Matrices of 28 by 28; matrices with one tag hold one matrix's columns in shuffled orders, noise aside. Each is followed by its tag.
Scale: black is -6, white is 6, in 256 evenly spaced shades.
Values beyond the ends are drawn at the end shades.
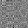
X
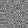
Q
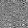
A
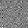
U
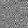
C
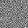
U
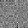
X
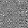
Q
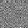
U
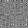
A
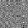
X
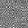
U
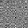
U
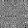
X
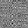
C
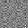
U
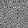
U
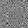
C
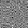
U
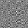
Q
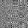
X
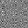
Q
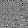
A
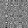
X
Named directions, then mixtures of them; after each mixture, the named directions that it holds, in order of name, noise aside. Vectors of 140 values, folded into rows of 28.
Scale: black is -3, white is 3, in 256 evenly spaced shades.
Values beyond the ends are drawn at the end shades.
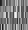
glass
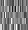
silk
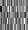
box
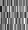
box.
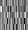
box.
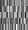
box, glass.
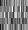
glass, silk.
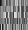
glass.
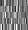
glass, silk.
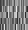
box, glass.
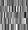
box, silk.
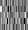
box.
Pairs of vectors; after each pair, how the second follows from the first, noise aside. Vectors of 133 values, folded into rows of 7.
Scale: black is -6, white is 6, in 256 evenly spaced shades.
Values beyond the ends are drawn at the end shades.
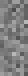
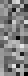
scaled up.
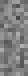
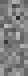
copied.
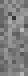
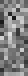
scaled up.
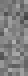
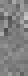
negated, partly zeroed.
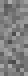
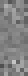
negated, partly zeroed.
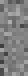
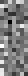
negated, scaled up.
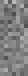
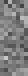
negated.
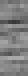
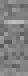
negated, partly zeroed.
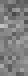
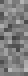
shuffled.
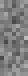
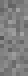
reversed, negated, shrunk.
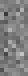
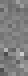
partly zeroed.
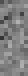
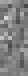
negated.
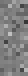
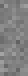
reversed, negated, shrunk.
